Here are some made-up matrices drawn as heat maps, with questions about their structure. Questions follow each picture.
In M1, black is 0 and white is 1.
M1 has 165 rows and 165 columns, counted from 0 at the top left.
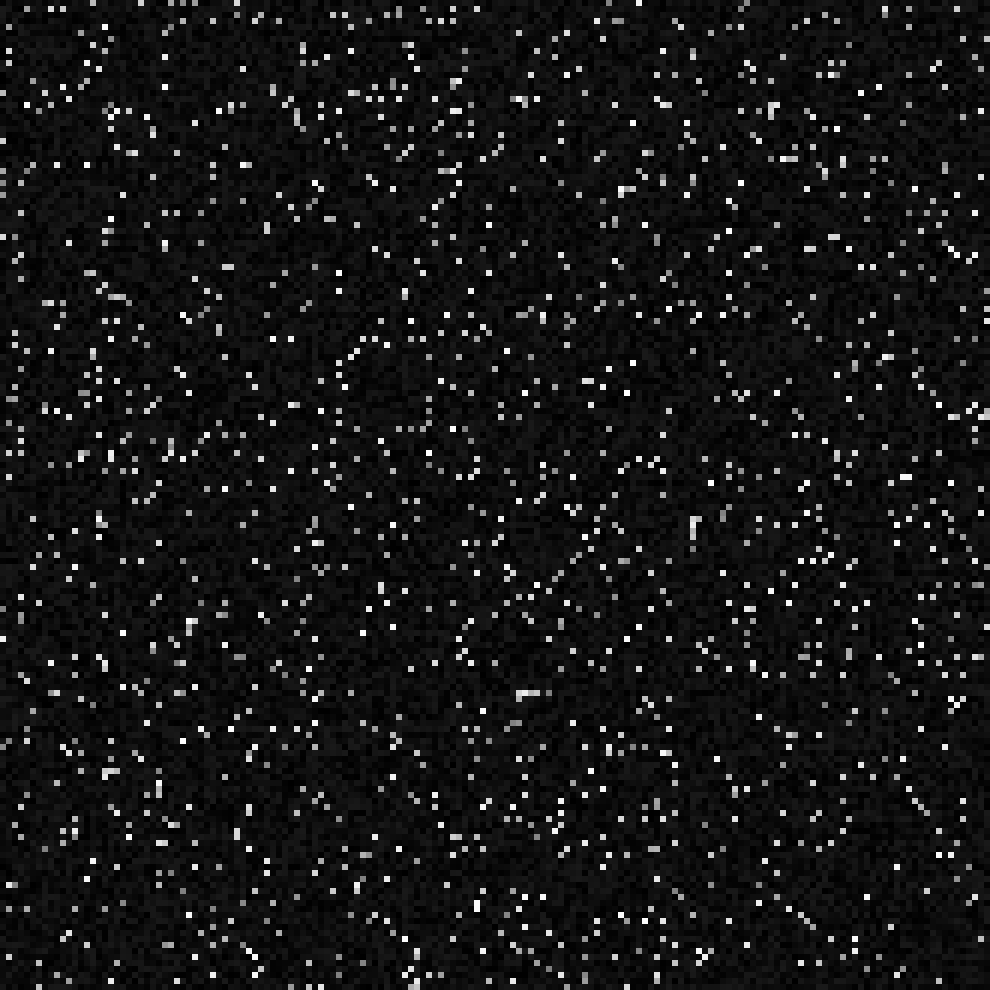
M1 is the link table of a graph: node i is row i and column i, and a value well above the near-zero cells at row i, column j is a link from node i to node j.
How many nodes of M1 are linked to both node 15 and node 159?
2
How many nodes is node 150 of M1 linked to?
6
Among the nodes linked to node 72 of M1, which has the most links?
node 110
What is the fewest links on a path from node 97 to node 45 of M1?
2
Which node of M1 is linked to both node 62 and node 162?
node 56
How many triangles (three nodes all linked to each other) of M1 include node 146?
1
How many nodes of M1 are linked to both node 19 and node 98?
2
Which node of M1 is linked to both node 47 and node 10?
node 124
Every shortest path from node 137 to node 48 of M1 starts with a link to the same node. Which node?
node 73
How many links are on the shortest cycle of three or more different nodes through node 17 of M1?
3
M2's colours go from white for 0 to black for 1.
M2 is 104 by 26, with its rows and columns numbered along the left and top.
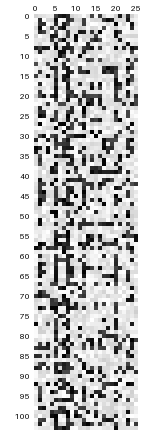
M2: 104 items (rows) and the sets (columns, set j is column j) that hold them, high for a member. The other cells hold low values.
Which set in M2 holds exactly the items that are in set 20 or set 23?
8
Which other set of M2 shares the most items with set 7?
24
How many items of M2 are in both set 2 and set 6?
4
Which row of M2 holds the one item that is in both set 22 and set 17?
42
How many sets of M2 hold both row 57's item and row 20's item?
8
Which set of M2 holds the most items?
5
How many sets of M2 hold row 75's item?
2
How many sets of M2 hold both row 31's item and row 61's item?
5
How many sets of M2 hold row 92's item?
11
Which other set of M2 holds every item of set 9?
12
